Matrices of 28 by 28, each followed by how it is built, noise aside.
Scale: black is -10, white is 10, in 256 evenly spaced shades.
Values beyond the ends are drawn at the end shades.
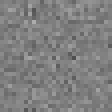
low rank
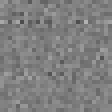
uneven rows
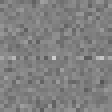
uneven rows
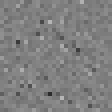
sparse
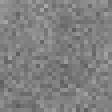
smooth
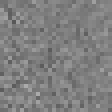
lower triangular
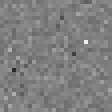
sparse
